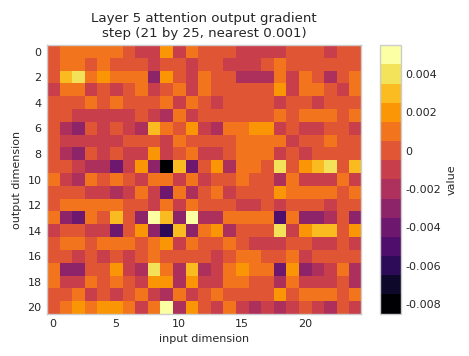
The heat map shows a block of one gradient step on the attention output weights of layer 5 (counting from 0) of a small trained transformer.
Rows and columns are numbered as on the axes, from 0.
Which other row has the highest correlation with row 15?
20
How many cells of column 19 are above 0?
6
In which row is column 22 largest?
9
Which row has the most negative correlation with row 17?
3
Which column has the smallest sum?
2
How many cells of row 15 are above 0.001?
1
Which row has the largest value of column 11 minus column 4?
13
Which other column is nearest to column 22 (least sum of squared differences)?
10
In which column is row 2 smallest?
8
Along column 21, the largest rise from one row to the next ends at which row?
14
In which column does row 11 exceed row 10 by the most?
18
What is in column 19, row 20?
-0.001
